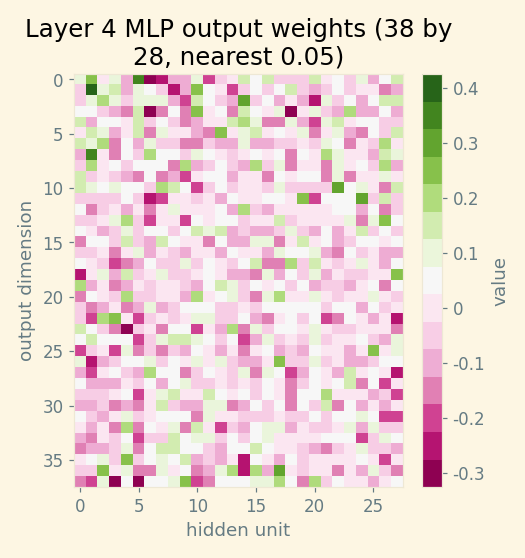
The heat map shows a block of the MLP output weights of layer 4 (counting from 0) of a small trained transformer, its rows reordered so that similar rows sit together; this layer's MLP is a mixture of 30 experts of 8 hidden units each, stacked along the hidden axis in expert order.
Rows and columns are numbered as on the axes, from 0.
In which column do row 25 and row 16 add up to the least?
3
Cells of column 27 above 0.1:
5
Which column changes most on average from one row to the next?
27
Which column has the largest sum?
17
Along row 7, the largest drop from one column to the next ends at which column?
2
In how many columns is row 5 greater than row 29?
13
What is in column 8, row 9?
-0.1
